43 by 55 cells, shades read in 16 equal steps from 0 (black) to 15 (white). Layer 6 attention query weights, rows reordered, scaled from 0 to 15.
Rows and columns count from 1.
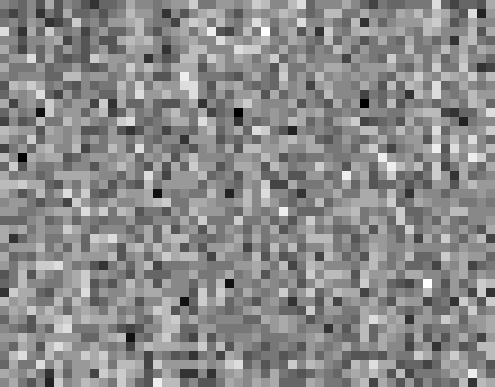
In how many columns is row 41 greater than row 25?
31
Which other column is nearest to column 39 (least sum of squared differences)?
17
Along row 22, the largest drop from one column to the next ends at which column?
18
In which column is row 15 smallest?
33
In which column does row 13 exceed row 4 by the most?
36
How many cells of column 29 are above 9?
15
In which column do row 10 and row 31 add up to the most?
22
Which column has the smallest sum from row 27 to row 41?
49
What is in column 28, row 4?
11
